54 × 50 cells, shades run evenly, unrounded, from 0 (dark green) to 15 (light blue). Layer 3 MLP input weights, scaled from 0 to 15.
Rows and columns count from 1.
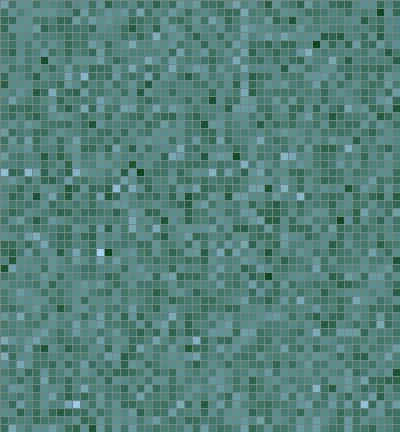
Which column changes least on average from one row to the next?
21
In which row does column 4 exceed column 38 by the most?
22
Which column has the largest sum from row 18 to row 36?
13
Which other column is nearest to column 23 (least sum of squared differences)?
39
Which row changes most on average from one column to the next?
32
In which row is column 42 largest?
8
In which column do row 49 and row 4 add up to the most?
40
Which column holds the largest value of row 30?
5
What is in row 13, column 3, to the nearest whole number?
7
